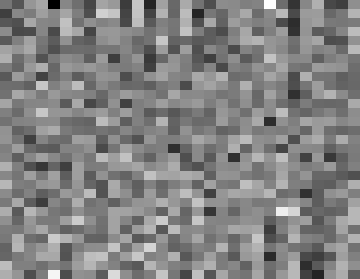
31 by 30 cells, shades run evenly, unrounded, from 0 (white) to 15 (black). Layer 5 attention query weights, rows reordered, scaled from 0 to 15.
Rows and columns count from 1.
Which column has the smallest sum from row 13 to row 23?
24
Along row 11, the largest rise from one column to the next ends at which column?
25
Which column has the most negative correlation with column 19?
6
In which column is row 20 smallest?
13
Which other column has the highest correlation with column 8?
29
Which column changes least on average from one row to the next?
19
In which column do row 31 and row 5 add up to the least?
14
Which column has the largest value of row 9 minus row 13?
4
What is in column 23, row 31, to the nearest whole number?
9
